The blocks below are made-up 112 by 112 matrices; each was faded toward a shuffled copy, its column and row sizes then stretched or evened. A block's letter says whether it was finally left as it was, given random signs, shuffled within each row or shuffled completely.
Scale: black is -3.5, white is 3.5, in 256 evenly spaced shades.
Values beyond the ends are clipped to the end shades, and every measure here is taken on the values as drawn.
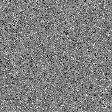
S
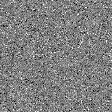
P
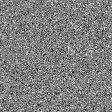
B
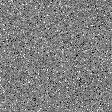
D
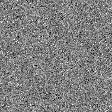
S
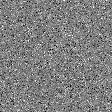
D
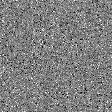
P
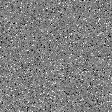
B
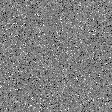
D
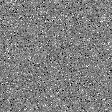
B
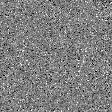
S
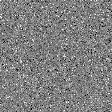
P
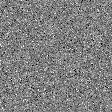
D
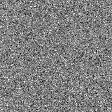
B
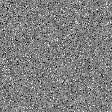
S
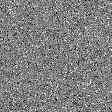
S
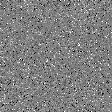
P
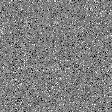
S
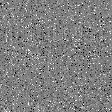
P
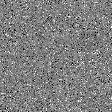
P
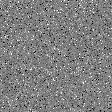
D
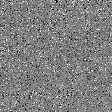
P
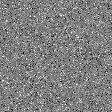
B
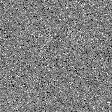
B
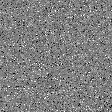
B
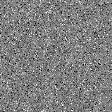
S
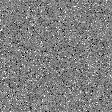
D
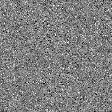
P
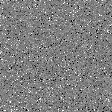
B
